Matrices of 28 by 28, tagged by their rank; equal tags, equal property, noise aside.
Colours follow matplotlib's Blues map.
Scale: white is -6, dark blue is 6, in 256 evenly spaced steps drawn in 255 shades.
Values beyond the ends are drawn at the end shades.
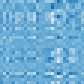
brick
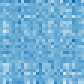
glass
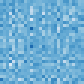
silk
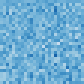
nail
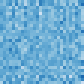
glass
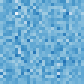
nail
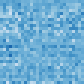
nail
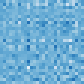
glass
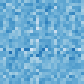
nail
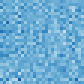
nail
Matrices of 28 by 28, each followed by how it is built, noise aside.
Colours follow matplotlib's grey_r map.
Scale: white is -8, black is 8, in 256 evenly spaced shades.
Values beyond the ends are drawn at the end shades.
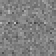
uneven rows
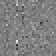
uneven columns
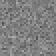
noise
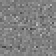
uneven rows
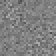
block diagonal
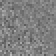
lower triangular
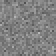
noise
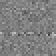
uneven rows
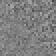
upper triangular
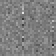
uneven columns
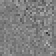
upper triangular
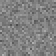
noise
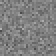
noise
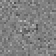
block diagonal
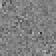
block diagonal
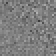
upper triangular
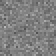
noise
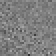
lower triangular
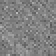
Toeplitz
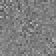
block diagonal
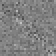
banded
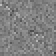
banded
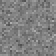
noise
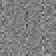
uneven columns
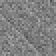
Toeplitz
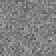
noise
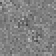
block diagonal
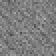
Toeplitz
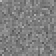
noise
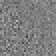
lower triangular
